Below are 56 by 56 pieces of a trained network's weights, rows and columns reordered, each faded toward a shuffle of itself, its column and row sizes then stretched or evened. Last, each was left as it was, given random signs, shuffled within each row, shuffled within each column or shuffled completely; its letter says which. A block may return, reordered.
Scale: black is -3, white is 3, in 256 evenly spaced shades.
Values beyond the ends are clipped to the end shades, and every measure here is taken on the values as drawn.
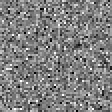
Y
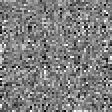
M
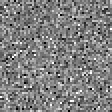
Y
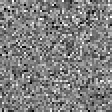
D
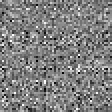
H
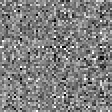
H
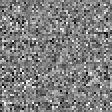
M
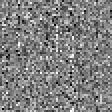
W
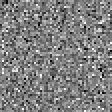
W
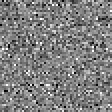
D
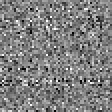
M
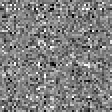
H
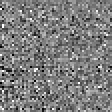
M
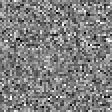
D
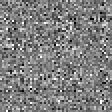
M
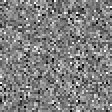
W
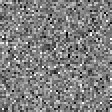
Y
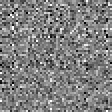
H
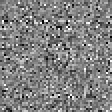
M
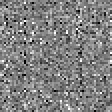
M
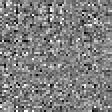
H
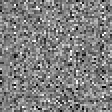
W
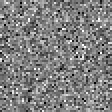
Y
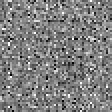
M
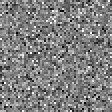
Y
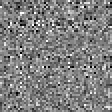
H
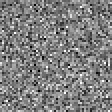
Y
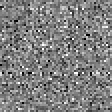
D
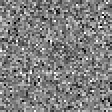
Y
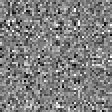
H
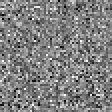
M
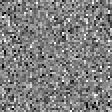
W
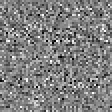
D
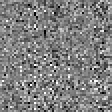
M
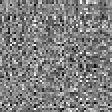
H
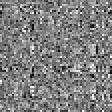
H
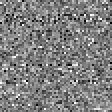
D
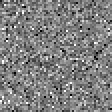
Y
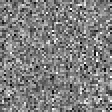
W
